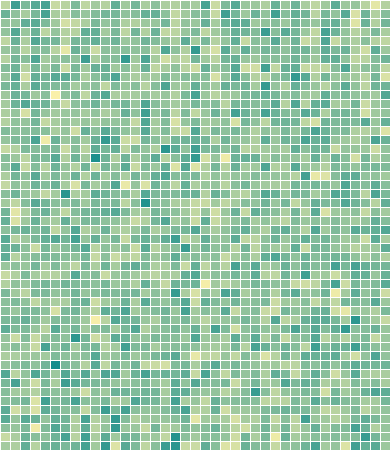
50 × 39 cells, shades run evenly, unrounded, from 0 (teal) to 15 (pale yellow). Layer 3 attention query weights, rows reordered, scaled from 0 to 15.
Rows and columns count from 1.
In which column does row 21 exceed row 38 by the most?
8
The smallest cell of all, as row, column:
41, 6
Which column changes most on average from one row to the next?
20
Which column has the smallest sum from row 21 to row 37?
36
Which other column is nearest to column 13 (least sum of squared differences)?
26
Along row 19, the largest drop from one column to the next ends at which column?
19
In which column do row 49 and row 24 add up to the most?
2
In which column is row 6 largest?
7
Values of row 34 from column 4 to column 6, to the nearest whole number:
11 9 10
